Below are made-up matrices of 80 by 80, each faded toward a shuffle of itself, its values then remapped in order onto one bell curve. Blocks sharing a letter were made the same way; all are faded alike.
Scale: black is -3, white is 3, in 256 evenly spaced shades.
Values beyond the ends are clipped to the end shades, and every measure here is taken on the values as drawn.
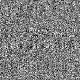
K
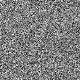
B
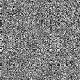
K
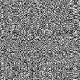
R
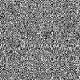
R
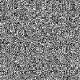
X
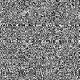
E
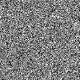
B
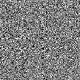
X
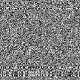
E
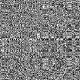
R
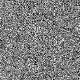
B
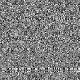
E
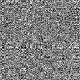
R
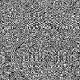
R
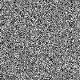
B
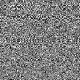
E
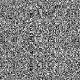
X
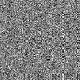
X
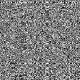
E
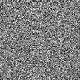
K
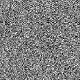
K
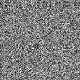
K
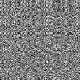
R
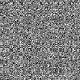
R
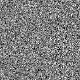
B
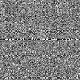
E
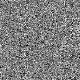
B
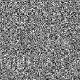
K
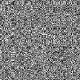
R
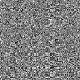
R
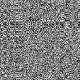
R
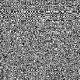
E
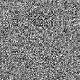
K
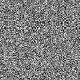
X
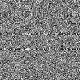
K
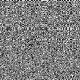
E
